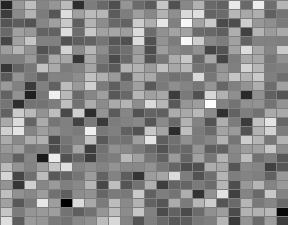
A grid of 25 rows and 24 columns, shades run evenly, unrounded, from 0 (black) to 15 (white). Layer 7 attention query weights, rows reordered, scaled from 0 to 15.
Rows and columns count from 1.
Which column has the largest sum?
22
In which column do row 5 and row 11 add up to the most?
12
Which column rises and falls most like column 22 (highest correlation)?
20
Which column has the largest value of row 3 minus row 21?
14
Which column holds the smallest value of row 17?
8
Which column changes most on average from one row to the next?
5
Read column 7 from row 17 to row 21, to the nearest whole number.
10 6 8 7 8
